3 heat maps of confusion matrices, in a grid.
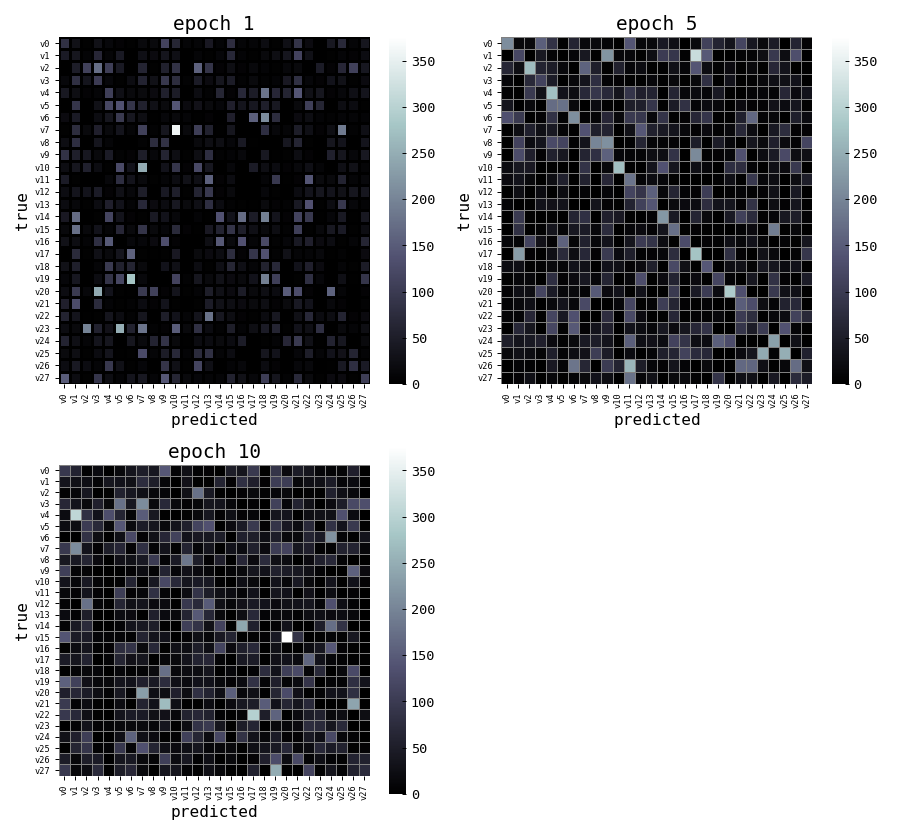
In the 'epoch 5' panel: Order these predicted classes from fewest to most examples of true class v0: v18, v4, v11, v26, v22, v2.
v2, v22, v26, v4, v18, v11
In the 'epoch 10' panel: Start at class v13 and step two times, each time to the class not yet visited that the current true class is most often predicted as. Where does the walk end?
v2
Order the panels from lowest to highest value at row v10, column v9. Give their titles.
epoch 5, epoch 1, epoch 10
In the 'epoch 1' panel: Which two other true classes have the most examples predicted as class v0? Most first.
v27, v9
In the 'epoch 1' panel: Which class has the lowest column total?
v11
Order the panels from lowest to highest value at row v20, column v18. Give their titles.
epoch 10, epoch 1, epoch 5
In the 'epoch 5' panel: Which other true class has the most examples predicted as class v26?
v1
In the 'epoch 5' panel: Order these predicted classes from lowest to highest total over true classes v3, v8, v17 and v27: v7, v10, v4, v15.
v10, v15, v7, v4
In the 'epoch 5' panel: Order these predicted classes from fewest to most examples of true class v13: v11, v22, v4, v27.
v27, v4, v11, v22
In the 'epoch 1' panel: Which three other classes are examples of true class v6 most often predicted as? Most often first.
v18, v17, v5
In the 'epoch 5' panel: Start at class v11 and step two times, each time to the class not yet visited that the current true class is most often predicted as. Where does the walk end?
v6
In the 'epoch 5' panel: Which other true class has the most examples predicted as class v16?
v25
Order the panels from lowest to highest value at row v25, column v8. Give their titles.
epoch 1, epoch 10, epoch 5
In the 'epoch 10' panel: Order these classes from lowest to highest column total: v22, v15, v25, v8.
v15, v25, v8, v22
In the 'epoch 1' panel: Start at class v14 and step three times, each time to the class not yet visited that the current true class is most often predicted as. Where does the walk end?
v21
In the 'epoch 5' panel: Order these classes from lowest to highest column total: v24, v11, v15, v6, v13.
v13, v6, v24, v15, v11
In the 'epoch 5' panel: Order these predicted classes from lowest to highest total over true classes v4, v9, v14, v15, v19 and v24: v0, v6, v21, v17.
v0, v6, v21, v17
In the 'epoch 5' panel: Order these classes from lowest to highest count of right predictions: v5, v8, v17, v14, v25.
v5, v8, v14, v25, v17
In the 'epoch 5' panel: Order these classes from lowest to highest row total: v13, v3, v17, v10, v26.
v3, v13, v10, v17, v26
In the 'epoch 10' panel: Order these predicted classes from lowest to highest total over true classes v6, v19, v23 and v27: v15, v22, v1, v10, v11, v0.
v15, v11, v1, v10, v0, v22
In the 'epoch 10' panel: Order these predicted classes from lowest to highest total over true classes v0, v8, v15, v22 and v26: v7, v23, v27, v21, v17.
v27, v23, v7, v21, v17
